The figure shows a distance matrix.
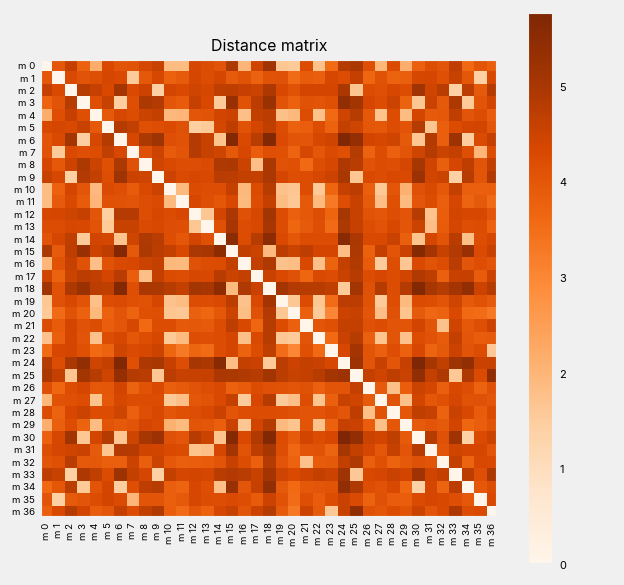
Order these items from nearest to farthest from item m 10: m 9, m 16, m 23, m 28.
m 16, m 23, m 28, m 9
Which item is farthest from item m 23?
m 25
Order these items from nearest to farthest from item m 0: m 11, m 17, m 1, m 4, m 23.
m 11, m 4, m 23, m 1, m 17
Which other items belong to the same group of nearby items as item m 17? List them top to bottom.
m 8
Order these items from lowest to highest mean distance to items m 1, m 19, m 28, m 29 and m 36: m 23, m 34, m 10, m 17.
m 10, m 23, m 34, m 17
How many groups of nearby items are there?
10
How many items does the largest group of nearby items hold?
10
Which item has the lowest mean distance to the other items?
m 20
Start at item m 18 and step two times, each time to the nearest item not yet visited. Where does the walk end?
m 15
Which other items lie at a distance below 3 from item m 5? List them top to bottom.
m 12, m 13, m 31
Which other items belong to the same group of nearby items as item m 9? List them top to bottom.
m 2, m 25, m 33
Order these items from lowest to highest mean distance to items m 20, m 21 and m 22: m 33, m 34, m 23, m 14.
m 23, m 34, m 14, m 33
